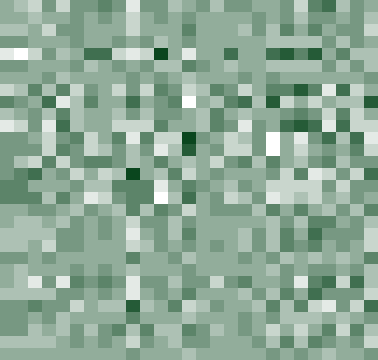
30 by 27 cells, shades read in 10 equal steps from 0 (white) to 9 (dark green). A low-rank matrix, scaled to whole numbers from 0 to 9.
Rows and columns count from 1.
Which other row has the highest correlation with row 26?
15
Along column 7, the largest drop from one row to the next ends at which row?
6
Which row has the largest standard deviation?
5
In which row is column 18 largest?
9
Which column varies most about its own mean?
10
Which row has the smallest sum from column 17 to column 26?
17
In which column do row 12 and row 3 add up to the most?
14
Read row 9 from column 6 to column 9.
3 6 4 4
